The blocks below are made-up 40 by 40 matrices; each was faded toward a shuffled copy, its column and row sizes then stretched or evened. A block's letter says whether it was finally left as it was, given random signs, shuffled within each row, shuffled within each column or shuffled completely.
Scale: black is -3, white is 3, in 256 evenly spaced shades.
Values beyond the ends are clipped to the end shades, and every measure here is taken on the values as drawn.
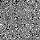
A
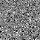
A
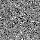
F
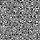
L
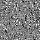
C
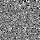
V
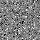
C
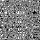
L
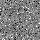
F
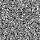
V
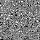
V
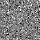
C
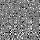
L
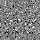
L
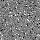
F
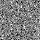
C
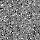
C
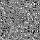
L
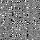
L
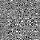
L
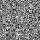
L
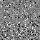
A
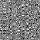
L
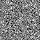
C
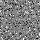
F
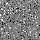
C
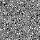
C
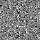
A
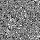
F
